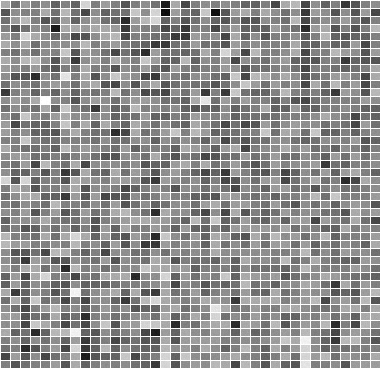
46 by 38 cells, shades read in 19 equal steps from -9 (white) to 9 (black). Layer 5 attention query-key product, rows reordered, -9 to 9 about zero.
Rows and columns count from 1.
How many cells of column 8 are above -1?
25
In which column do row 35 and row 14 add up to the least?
5
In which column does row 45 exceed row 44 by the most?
11
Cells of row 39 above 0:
9
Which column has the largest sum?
34
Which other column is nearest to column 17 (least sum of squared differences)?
31
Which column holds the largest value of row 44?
3
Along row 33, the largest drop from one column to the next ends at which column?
4
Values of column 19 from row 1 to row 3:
4 1 3
